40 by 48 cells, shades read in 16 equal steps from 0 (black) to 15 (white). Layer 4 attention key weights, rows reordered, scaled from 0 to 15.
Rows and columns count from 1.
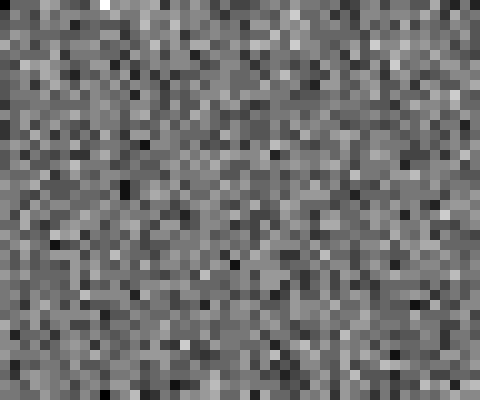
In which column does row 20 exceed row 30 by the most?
28
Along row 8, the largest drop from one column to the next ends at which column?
14
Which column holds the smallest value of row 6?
20
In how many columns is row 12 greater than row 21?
18
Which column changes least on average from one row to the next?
35
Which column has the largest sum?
33
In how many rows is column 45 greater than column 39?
15
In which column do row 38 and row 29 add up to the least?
29
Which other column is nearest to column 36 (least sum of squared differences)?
4
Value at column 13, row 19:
1
